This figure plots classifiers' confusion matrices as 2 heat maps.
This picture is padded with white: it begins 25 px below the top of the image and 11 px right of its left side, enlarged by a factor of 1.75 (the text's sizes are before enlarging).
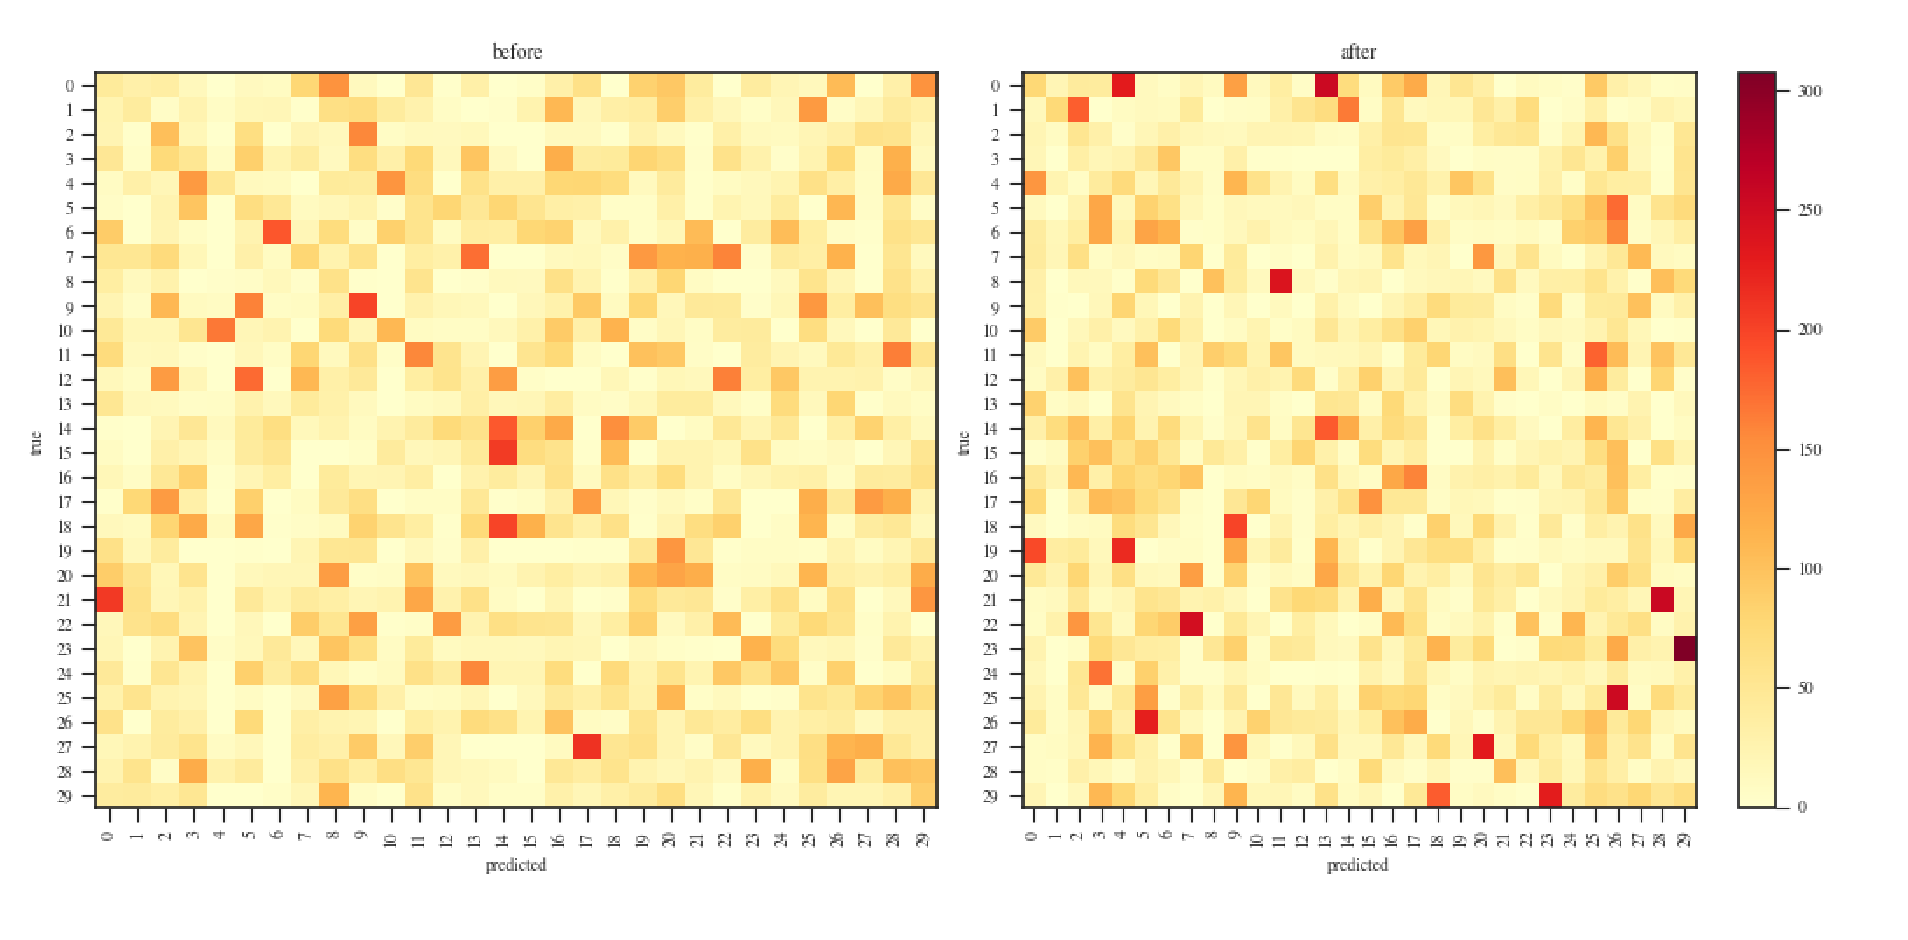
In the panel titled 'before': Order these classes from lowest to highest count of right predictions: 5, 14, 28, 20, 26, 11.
26, 5, 28, 20, 11, 14
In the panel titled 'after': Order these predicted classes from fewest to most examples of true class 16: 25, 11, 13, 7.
11, 25, 13, 7
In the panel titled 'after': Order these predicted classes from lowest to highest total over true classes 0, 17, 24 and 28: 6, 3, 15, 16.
6, 16, 15, 3
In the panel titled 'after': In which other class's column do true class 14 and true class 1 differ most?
13
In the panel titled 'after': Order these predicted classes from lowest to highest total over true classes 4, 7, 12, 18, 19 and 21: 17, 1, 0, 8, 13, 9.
8, 1, 17, 13, 0, 9
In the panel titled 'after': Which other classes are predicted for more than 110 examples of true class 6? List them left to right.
3, 5, 17, 26
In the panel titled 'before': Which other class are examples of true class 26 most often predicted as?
16
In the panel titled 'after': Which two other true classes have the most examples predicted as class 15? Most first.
17, 21
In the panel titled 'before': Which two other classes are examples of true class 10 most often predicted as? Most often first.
4, 18
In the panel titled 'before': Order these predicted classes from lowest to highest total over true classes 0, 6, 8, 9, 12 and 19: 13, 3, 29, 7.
3, 13, 7, 29
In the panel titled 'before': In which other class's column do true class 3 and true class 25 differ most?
8
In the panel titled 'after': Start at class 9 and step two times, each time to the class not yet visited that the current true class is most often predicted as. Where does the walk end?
20
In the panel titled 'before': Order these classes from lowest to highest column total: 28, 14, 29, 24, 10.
10, 24, 14, 29, 28
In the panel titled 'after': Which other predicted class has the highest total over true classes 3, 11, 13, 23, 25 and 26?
5
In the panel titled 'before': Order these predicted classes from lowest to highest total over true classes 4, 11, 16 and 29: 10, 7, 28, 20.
7, 10, 20, 28
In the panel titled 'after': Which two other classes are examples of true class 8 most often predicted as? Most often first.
11, 28
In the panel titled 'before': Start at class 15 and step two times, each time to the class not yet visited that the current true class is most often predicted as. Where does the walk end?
18
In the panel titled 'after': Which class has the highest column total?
26
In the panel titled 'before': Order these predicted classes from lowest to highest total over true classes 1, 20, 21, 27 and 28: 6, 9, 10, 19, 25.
6, 10, 9, 19, 25
